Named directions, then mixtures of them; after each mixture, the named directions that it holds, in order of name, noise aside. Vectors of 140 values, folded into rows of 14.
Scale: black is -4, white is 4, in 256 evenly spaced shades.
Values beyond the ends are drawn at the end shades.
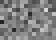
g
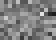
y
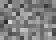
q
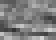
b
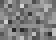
g, q.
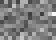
g, y.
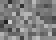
b, q.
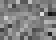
y.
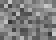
q.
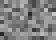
b, g.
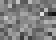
y.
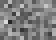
q.
